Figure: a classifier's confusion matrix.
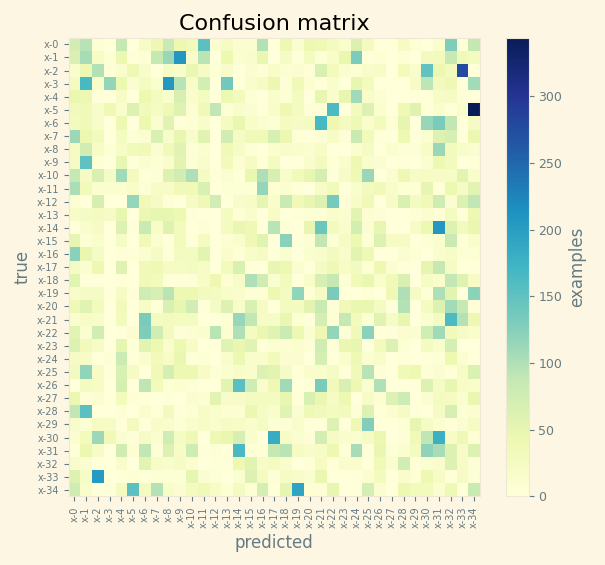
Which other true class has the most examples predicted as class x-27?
x-23
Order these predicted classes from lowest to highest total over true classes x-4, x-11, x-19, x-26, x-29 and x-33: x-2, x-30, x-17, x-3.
x-3, x-17, x-30, x-2
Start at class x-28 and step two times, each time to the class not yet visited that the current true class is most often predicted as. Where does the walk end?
x-9
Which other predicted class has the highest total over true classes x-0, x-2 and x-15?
x-33
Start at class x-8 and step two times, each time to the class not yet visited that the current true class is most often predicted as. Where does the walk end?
x-14
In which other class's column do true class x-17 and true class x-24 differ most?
x-31
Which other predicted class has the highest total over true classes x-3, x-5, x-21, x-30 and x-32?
x-34
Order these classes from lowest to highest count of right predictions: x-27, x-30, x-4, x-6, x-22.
x-4, x-6, x-27, x-30, x-22
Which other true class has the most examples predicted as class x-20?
x-27
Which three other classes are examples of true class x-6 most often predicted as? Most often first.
x-21, x-31, x-30
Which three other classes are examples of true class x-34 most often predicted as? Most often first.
x-19, x-5, x-7
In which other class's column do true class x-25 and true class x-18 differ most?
x-1
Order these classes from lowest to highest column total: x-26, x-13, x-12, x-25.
x-12, x-26, x-13, x-25
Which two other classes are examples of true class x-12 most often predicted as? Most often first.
x-22, x-5
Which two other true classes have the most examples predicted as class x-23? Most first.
x-21, x-26
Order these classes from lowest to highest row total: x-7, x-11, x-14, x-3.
x-11, x-7, x-14, x-3
